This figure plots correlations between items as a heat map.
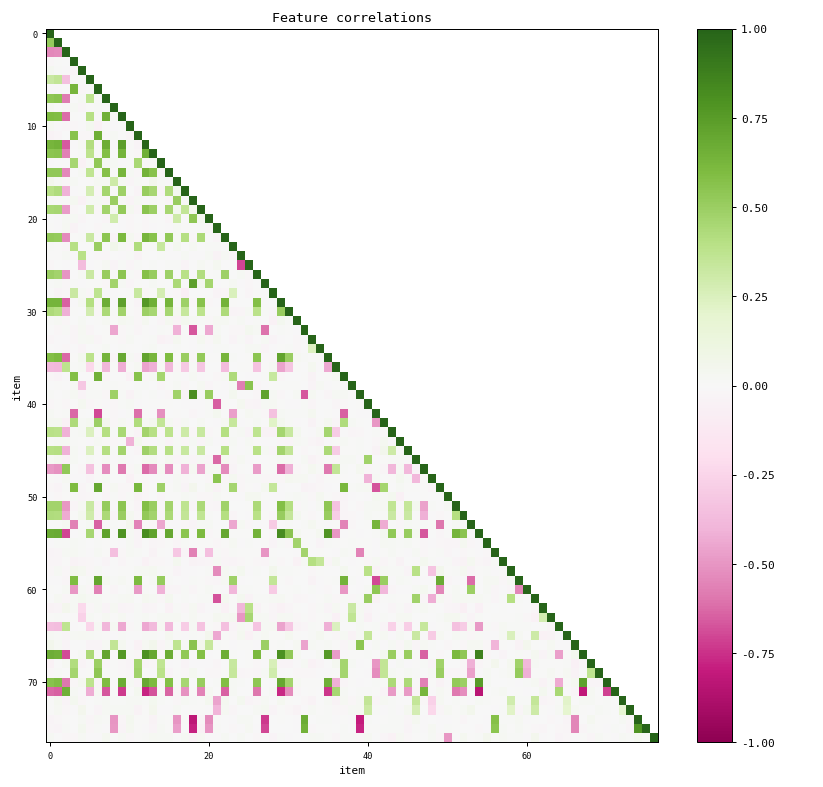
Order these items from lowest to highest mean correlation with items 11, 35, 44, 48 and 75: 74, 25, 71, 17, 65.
71, 65, 25, 17, 74
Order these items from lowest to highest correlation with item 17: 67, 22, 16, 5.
16, 5, 22, 67
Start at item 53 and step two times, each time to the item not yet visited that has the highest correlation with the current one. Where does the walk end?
60
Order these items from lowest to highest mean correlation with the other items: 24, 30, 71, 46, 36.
71, 36, 24, 46, 30
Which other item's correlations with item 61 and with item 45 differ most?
21
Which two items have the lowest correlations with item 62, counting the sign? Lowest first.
24, 4
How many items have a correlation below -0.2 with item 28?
3
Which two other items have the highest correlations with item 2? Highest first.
71, 47
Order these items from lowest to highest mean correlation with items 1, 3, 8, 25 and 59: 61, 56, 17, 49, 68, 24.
24, 56, 61, 17, 68, 49
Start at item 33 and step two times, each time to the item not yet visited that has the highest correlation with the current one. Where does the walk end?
34
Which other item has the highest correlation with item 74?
75
